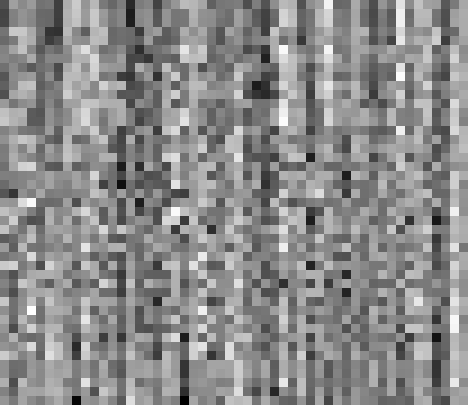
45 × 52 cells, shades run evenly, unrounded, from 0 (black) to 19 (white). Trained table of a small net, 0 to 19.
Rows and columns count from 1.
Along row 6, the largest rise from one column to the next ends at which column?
31
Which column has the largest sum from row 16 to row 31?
51
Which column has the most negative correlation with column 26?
9
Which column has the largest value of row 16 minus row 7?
15
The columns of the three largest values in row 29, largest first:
23, 4, 26
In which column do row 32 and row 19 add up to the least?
14
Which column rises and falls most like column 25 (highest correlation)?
50
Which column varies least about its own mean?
52
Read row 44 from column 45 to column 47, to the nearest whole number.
7 9 13
